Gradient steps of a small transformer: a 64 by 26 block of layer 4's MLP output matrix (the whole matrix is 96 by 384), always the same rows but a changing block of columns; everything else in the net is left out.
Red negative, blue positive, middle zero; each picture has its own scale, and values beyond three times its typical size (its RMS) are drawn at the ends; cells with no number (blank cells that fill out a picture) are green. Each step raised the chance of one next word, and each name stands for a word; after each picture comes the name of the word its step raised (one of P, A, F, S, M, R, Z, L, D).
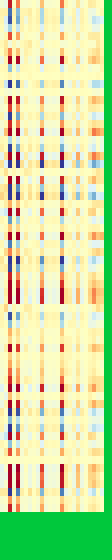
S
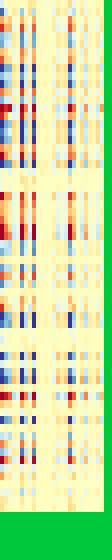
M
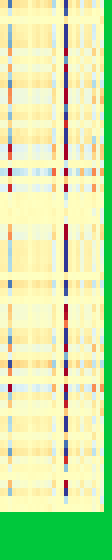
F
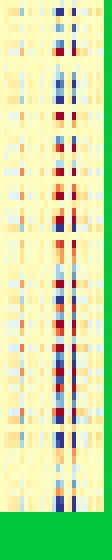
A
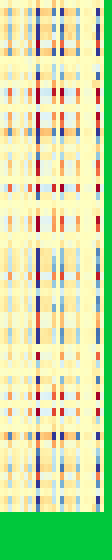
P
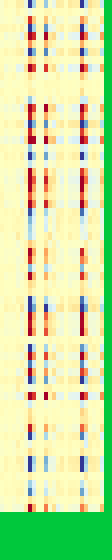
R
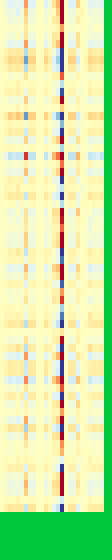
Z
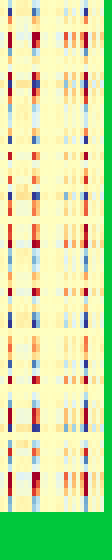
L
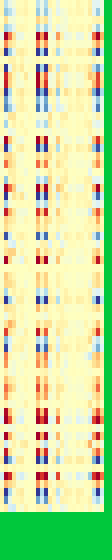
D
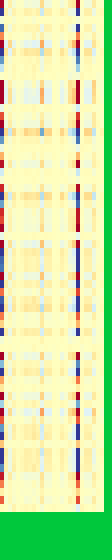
P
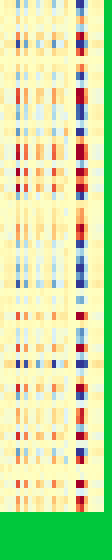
F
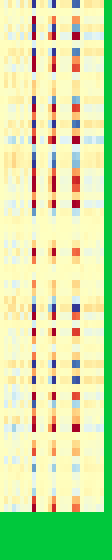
R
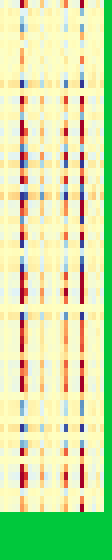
S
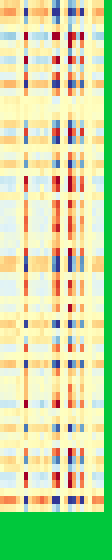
L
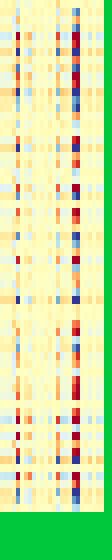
D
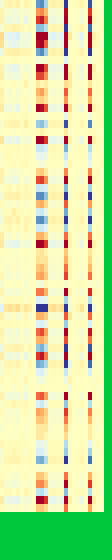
R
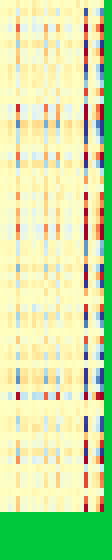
M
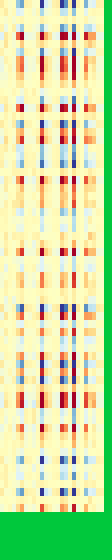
R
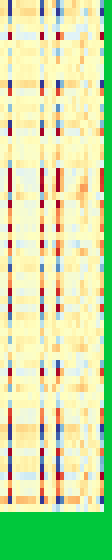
L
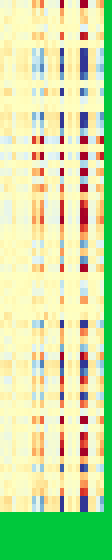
Z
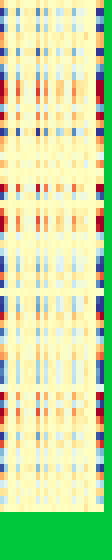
P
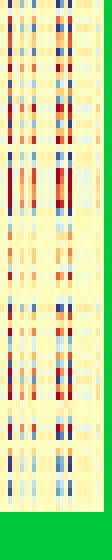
R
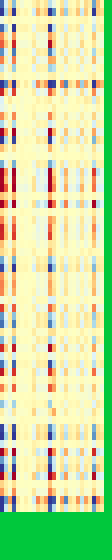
L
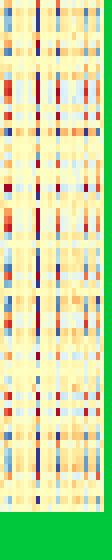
P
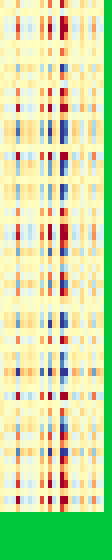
M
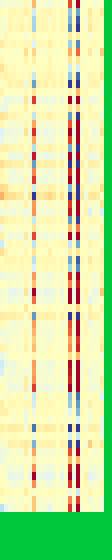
S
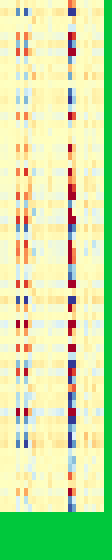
A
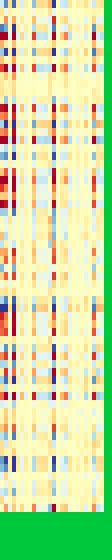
R
